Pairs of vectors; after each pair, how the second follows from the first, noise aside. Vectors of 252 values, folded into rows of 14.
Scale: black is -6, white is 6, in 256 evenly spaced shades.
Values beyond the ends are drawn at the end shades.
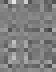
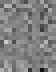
reversed, negated.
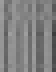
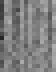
reversed.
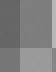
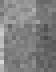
reversed.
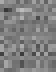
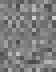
reversed, negated.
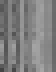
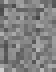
sign-scrambled.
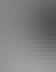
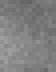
reversed, negated, shrunk.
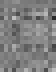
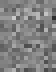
sign-scrambled.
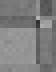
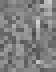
sign-scrambled.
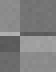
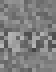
sign-scrambled.
